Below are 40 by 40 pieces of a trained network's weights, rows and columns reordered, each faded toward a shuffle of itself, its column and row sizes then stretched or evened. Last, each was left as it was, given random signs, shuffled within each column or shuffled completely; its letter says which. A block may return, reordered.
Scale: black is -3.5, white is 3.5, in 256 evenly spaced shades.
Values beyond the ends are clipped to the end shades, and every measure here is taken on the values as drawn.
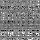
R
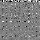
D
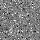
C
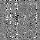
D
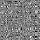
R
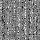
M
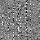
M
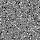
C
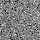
C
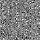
M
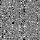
M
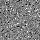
C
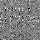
D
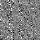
M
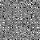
D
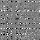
D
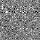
D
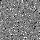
C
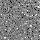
C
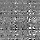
R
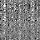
R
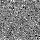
C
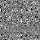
D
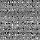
R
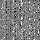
M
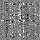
R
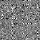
D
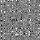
D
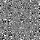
D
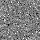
C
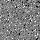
C
